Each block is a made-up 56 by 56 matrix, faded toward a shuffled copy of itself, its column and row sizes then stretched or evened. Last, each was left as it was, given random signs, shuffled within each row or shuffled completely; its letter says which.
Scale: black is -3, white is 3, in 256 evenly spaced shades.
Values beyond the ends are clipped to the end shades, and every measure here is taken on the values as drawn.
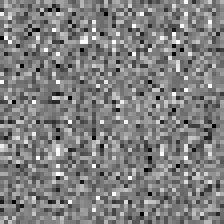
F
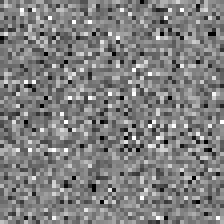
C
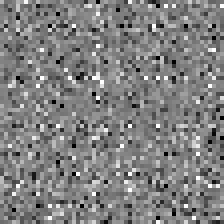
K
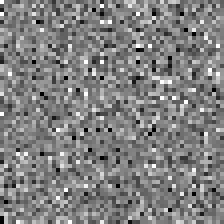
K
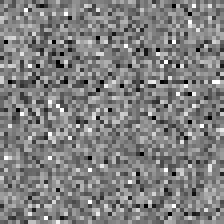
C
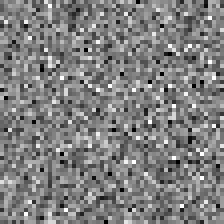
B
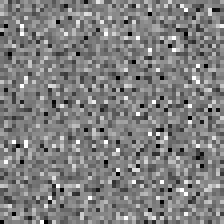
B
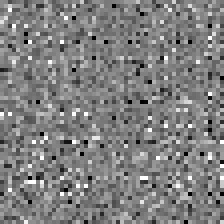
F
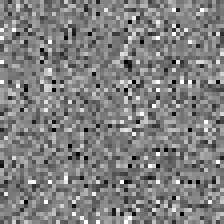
K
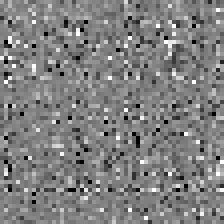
F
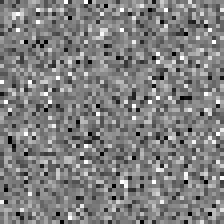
B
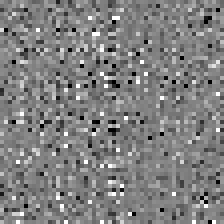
F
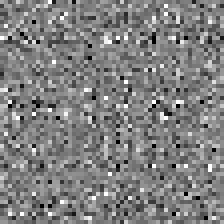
F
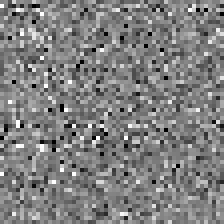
F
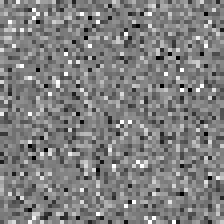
B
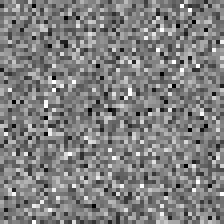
B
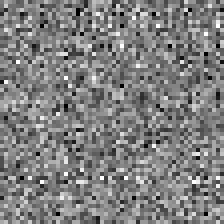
F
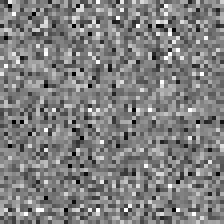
K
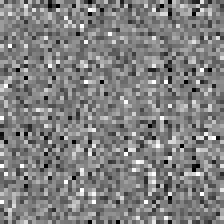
K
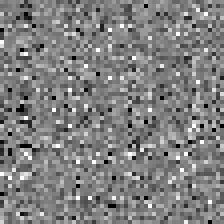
F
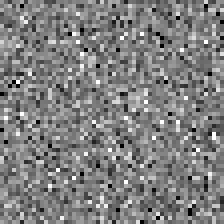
B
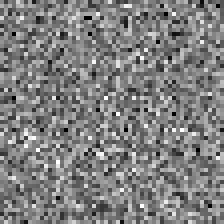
C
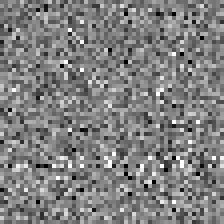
K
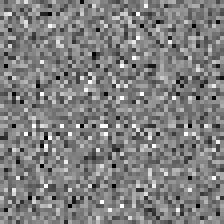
C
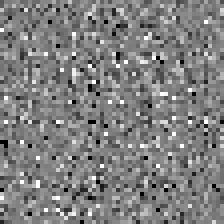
F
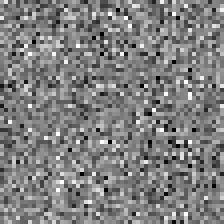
C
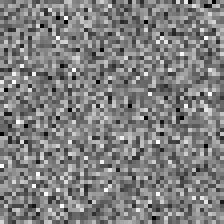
B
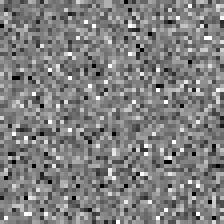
B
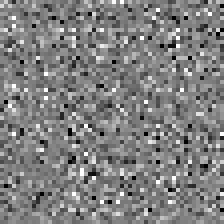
F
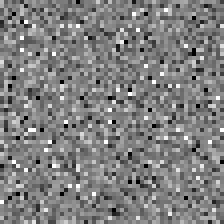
B
